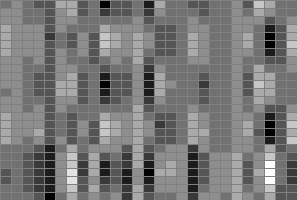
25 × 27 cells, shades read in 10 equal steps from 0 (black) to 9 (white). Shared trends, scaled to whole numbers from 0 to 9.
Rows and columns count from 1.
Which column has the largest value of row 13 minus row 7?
25
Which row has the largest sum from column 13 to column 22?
17
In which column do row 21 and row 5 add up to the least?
5
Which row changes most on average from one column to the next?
22
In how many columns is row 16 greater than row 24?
14
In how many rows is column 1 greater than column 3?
19
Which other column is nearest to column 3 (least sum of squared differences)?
8
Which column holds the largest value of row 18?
27
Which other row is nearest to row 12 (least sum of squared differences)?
10
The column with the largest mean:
13
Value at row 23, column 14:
1
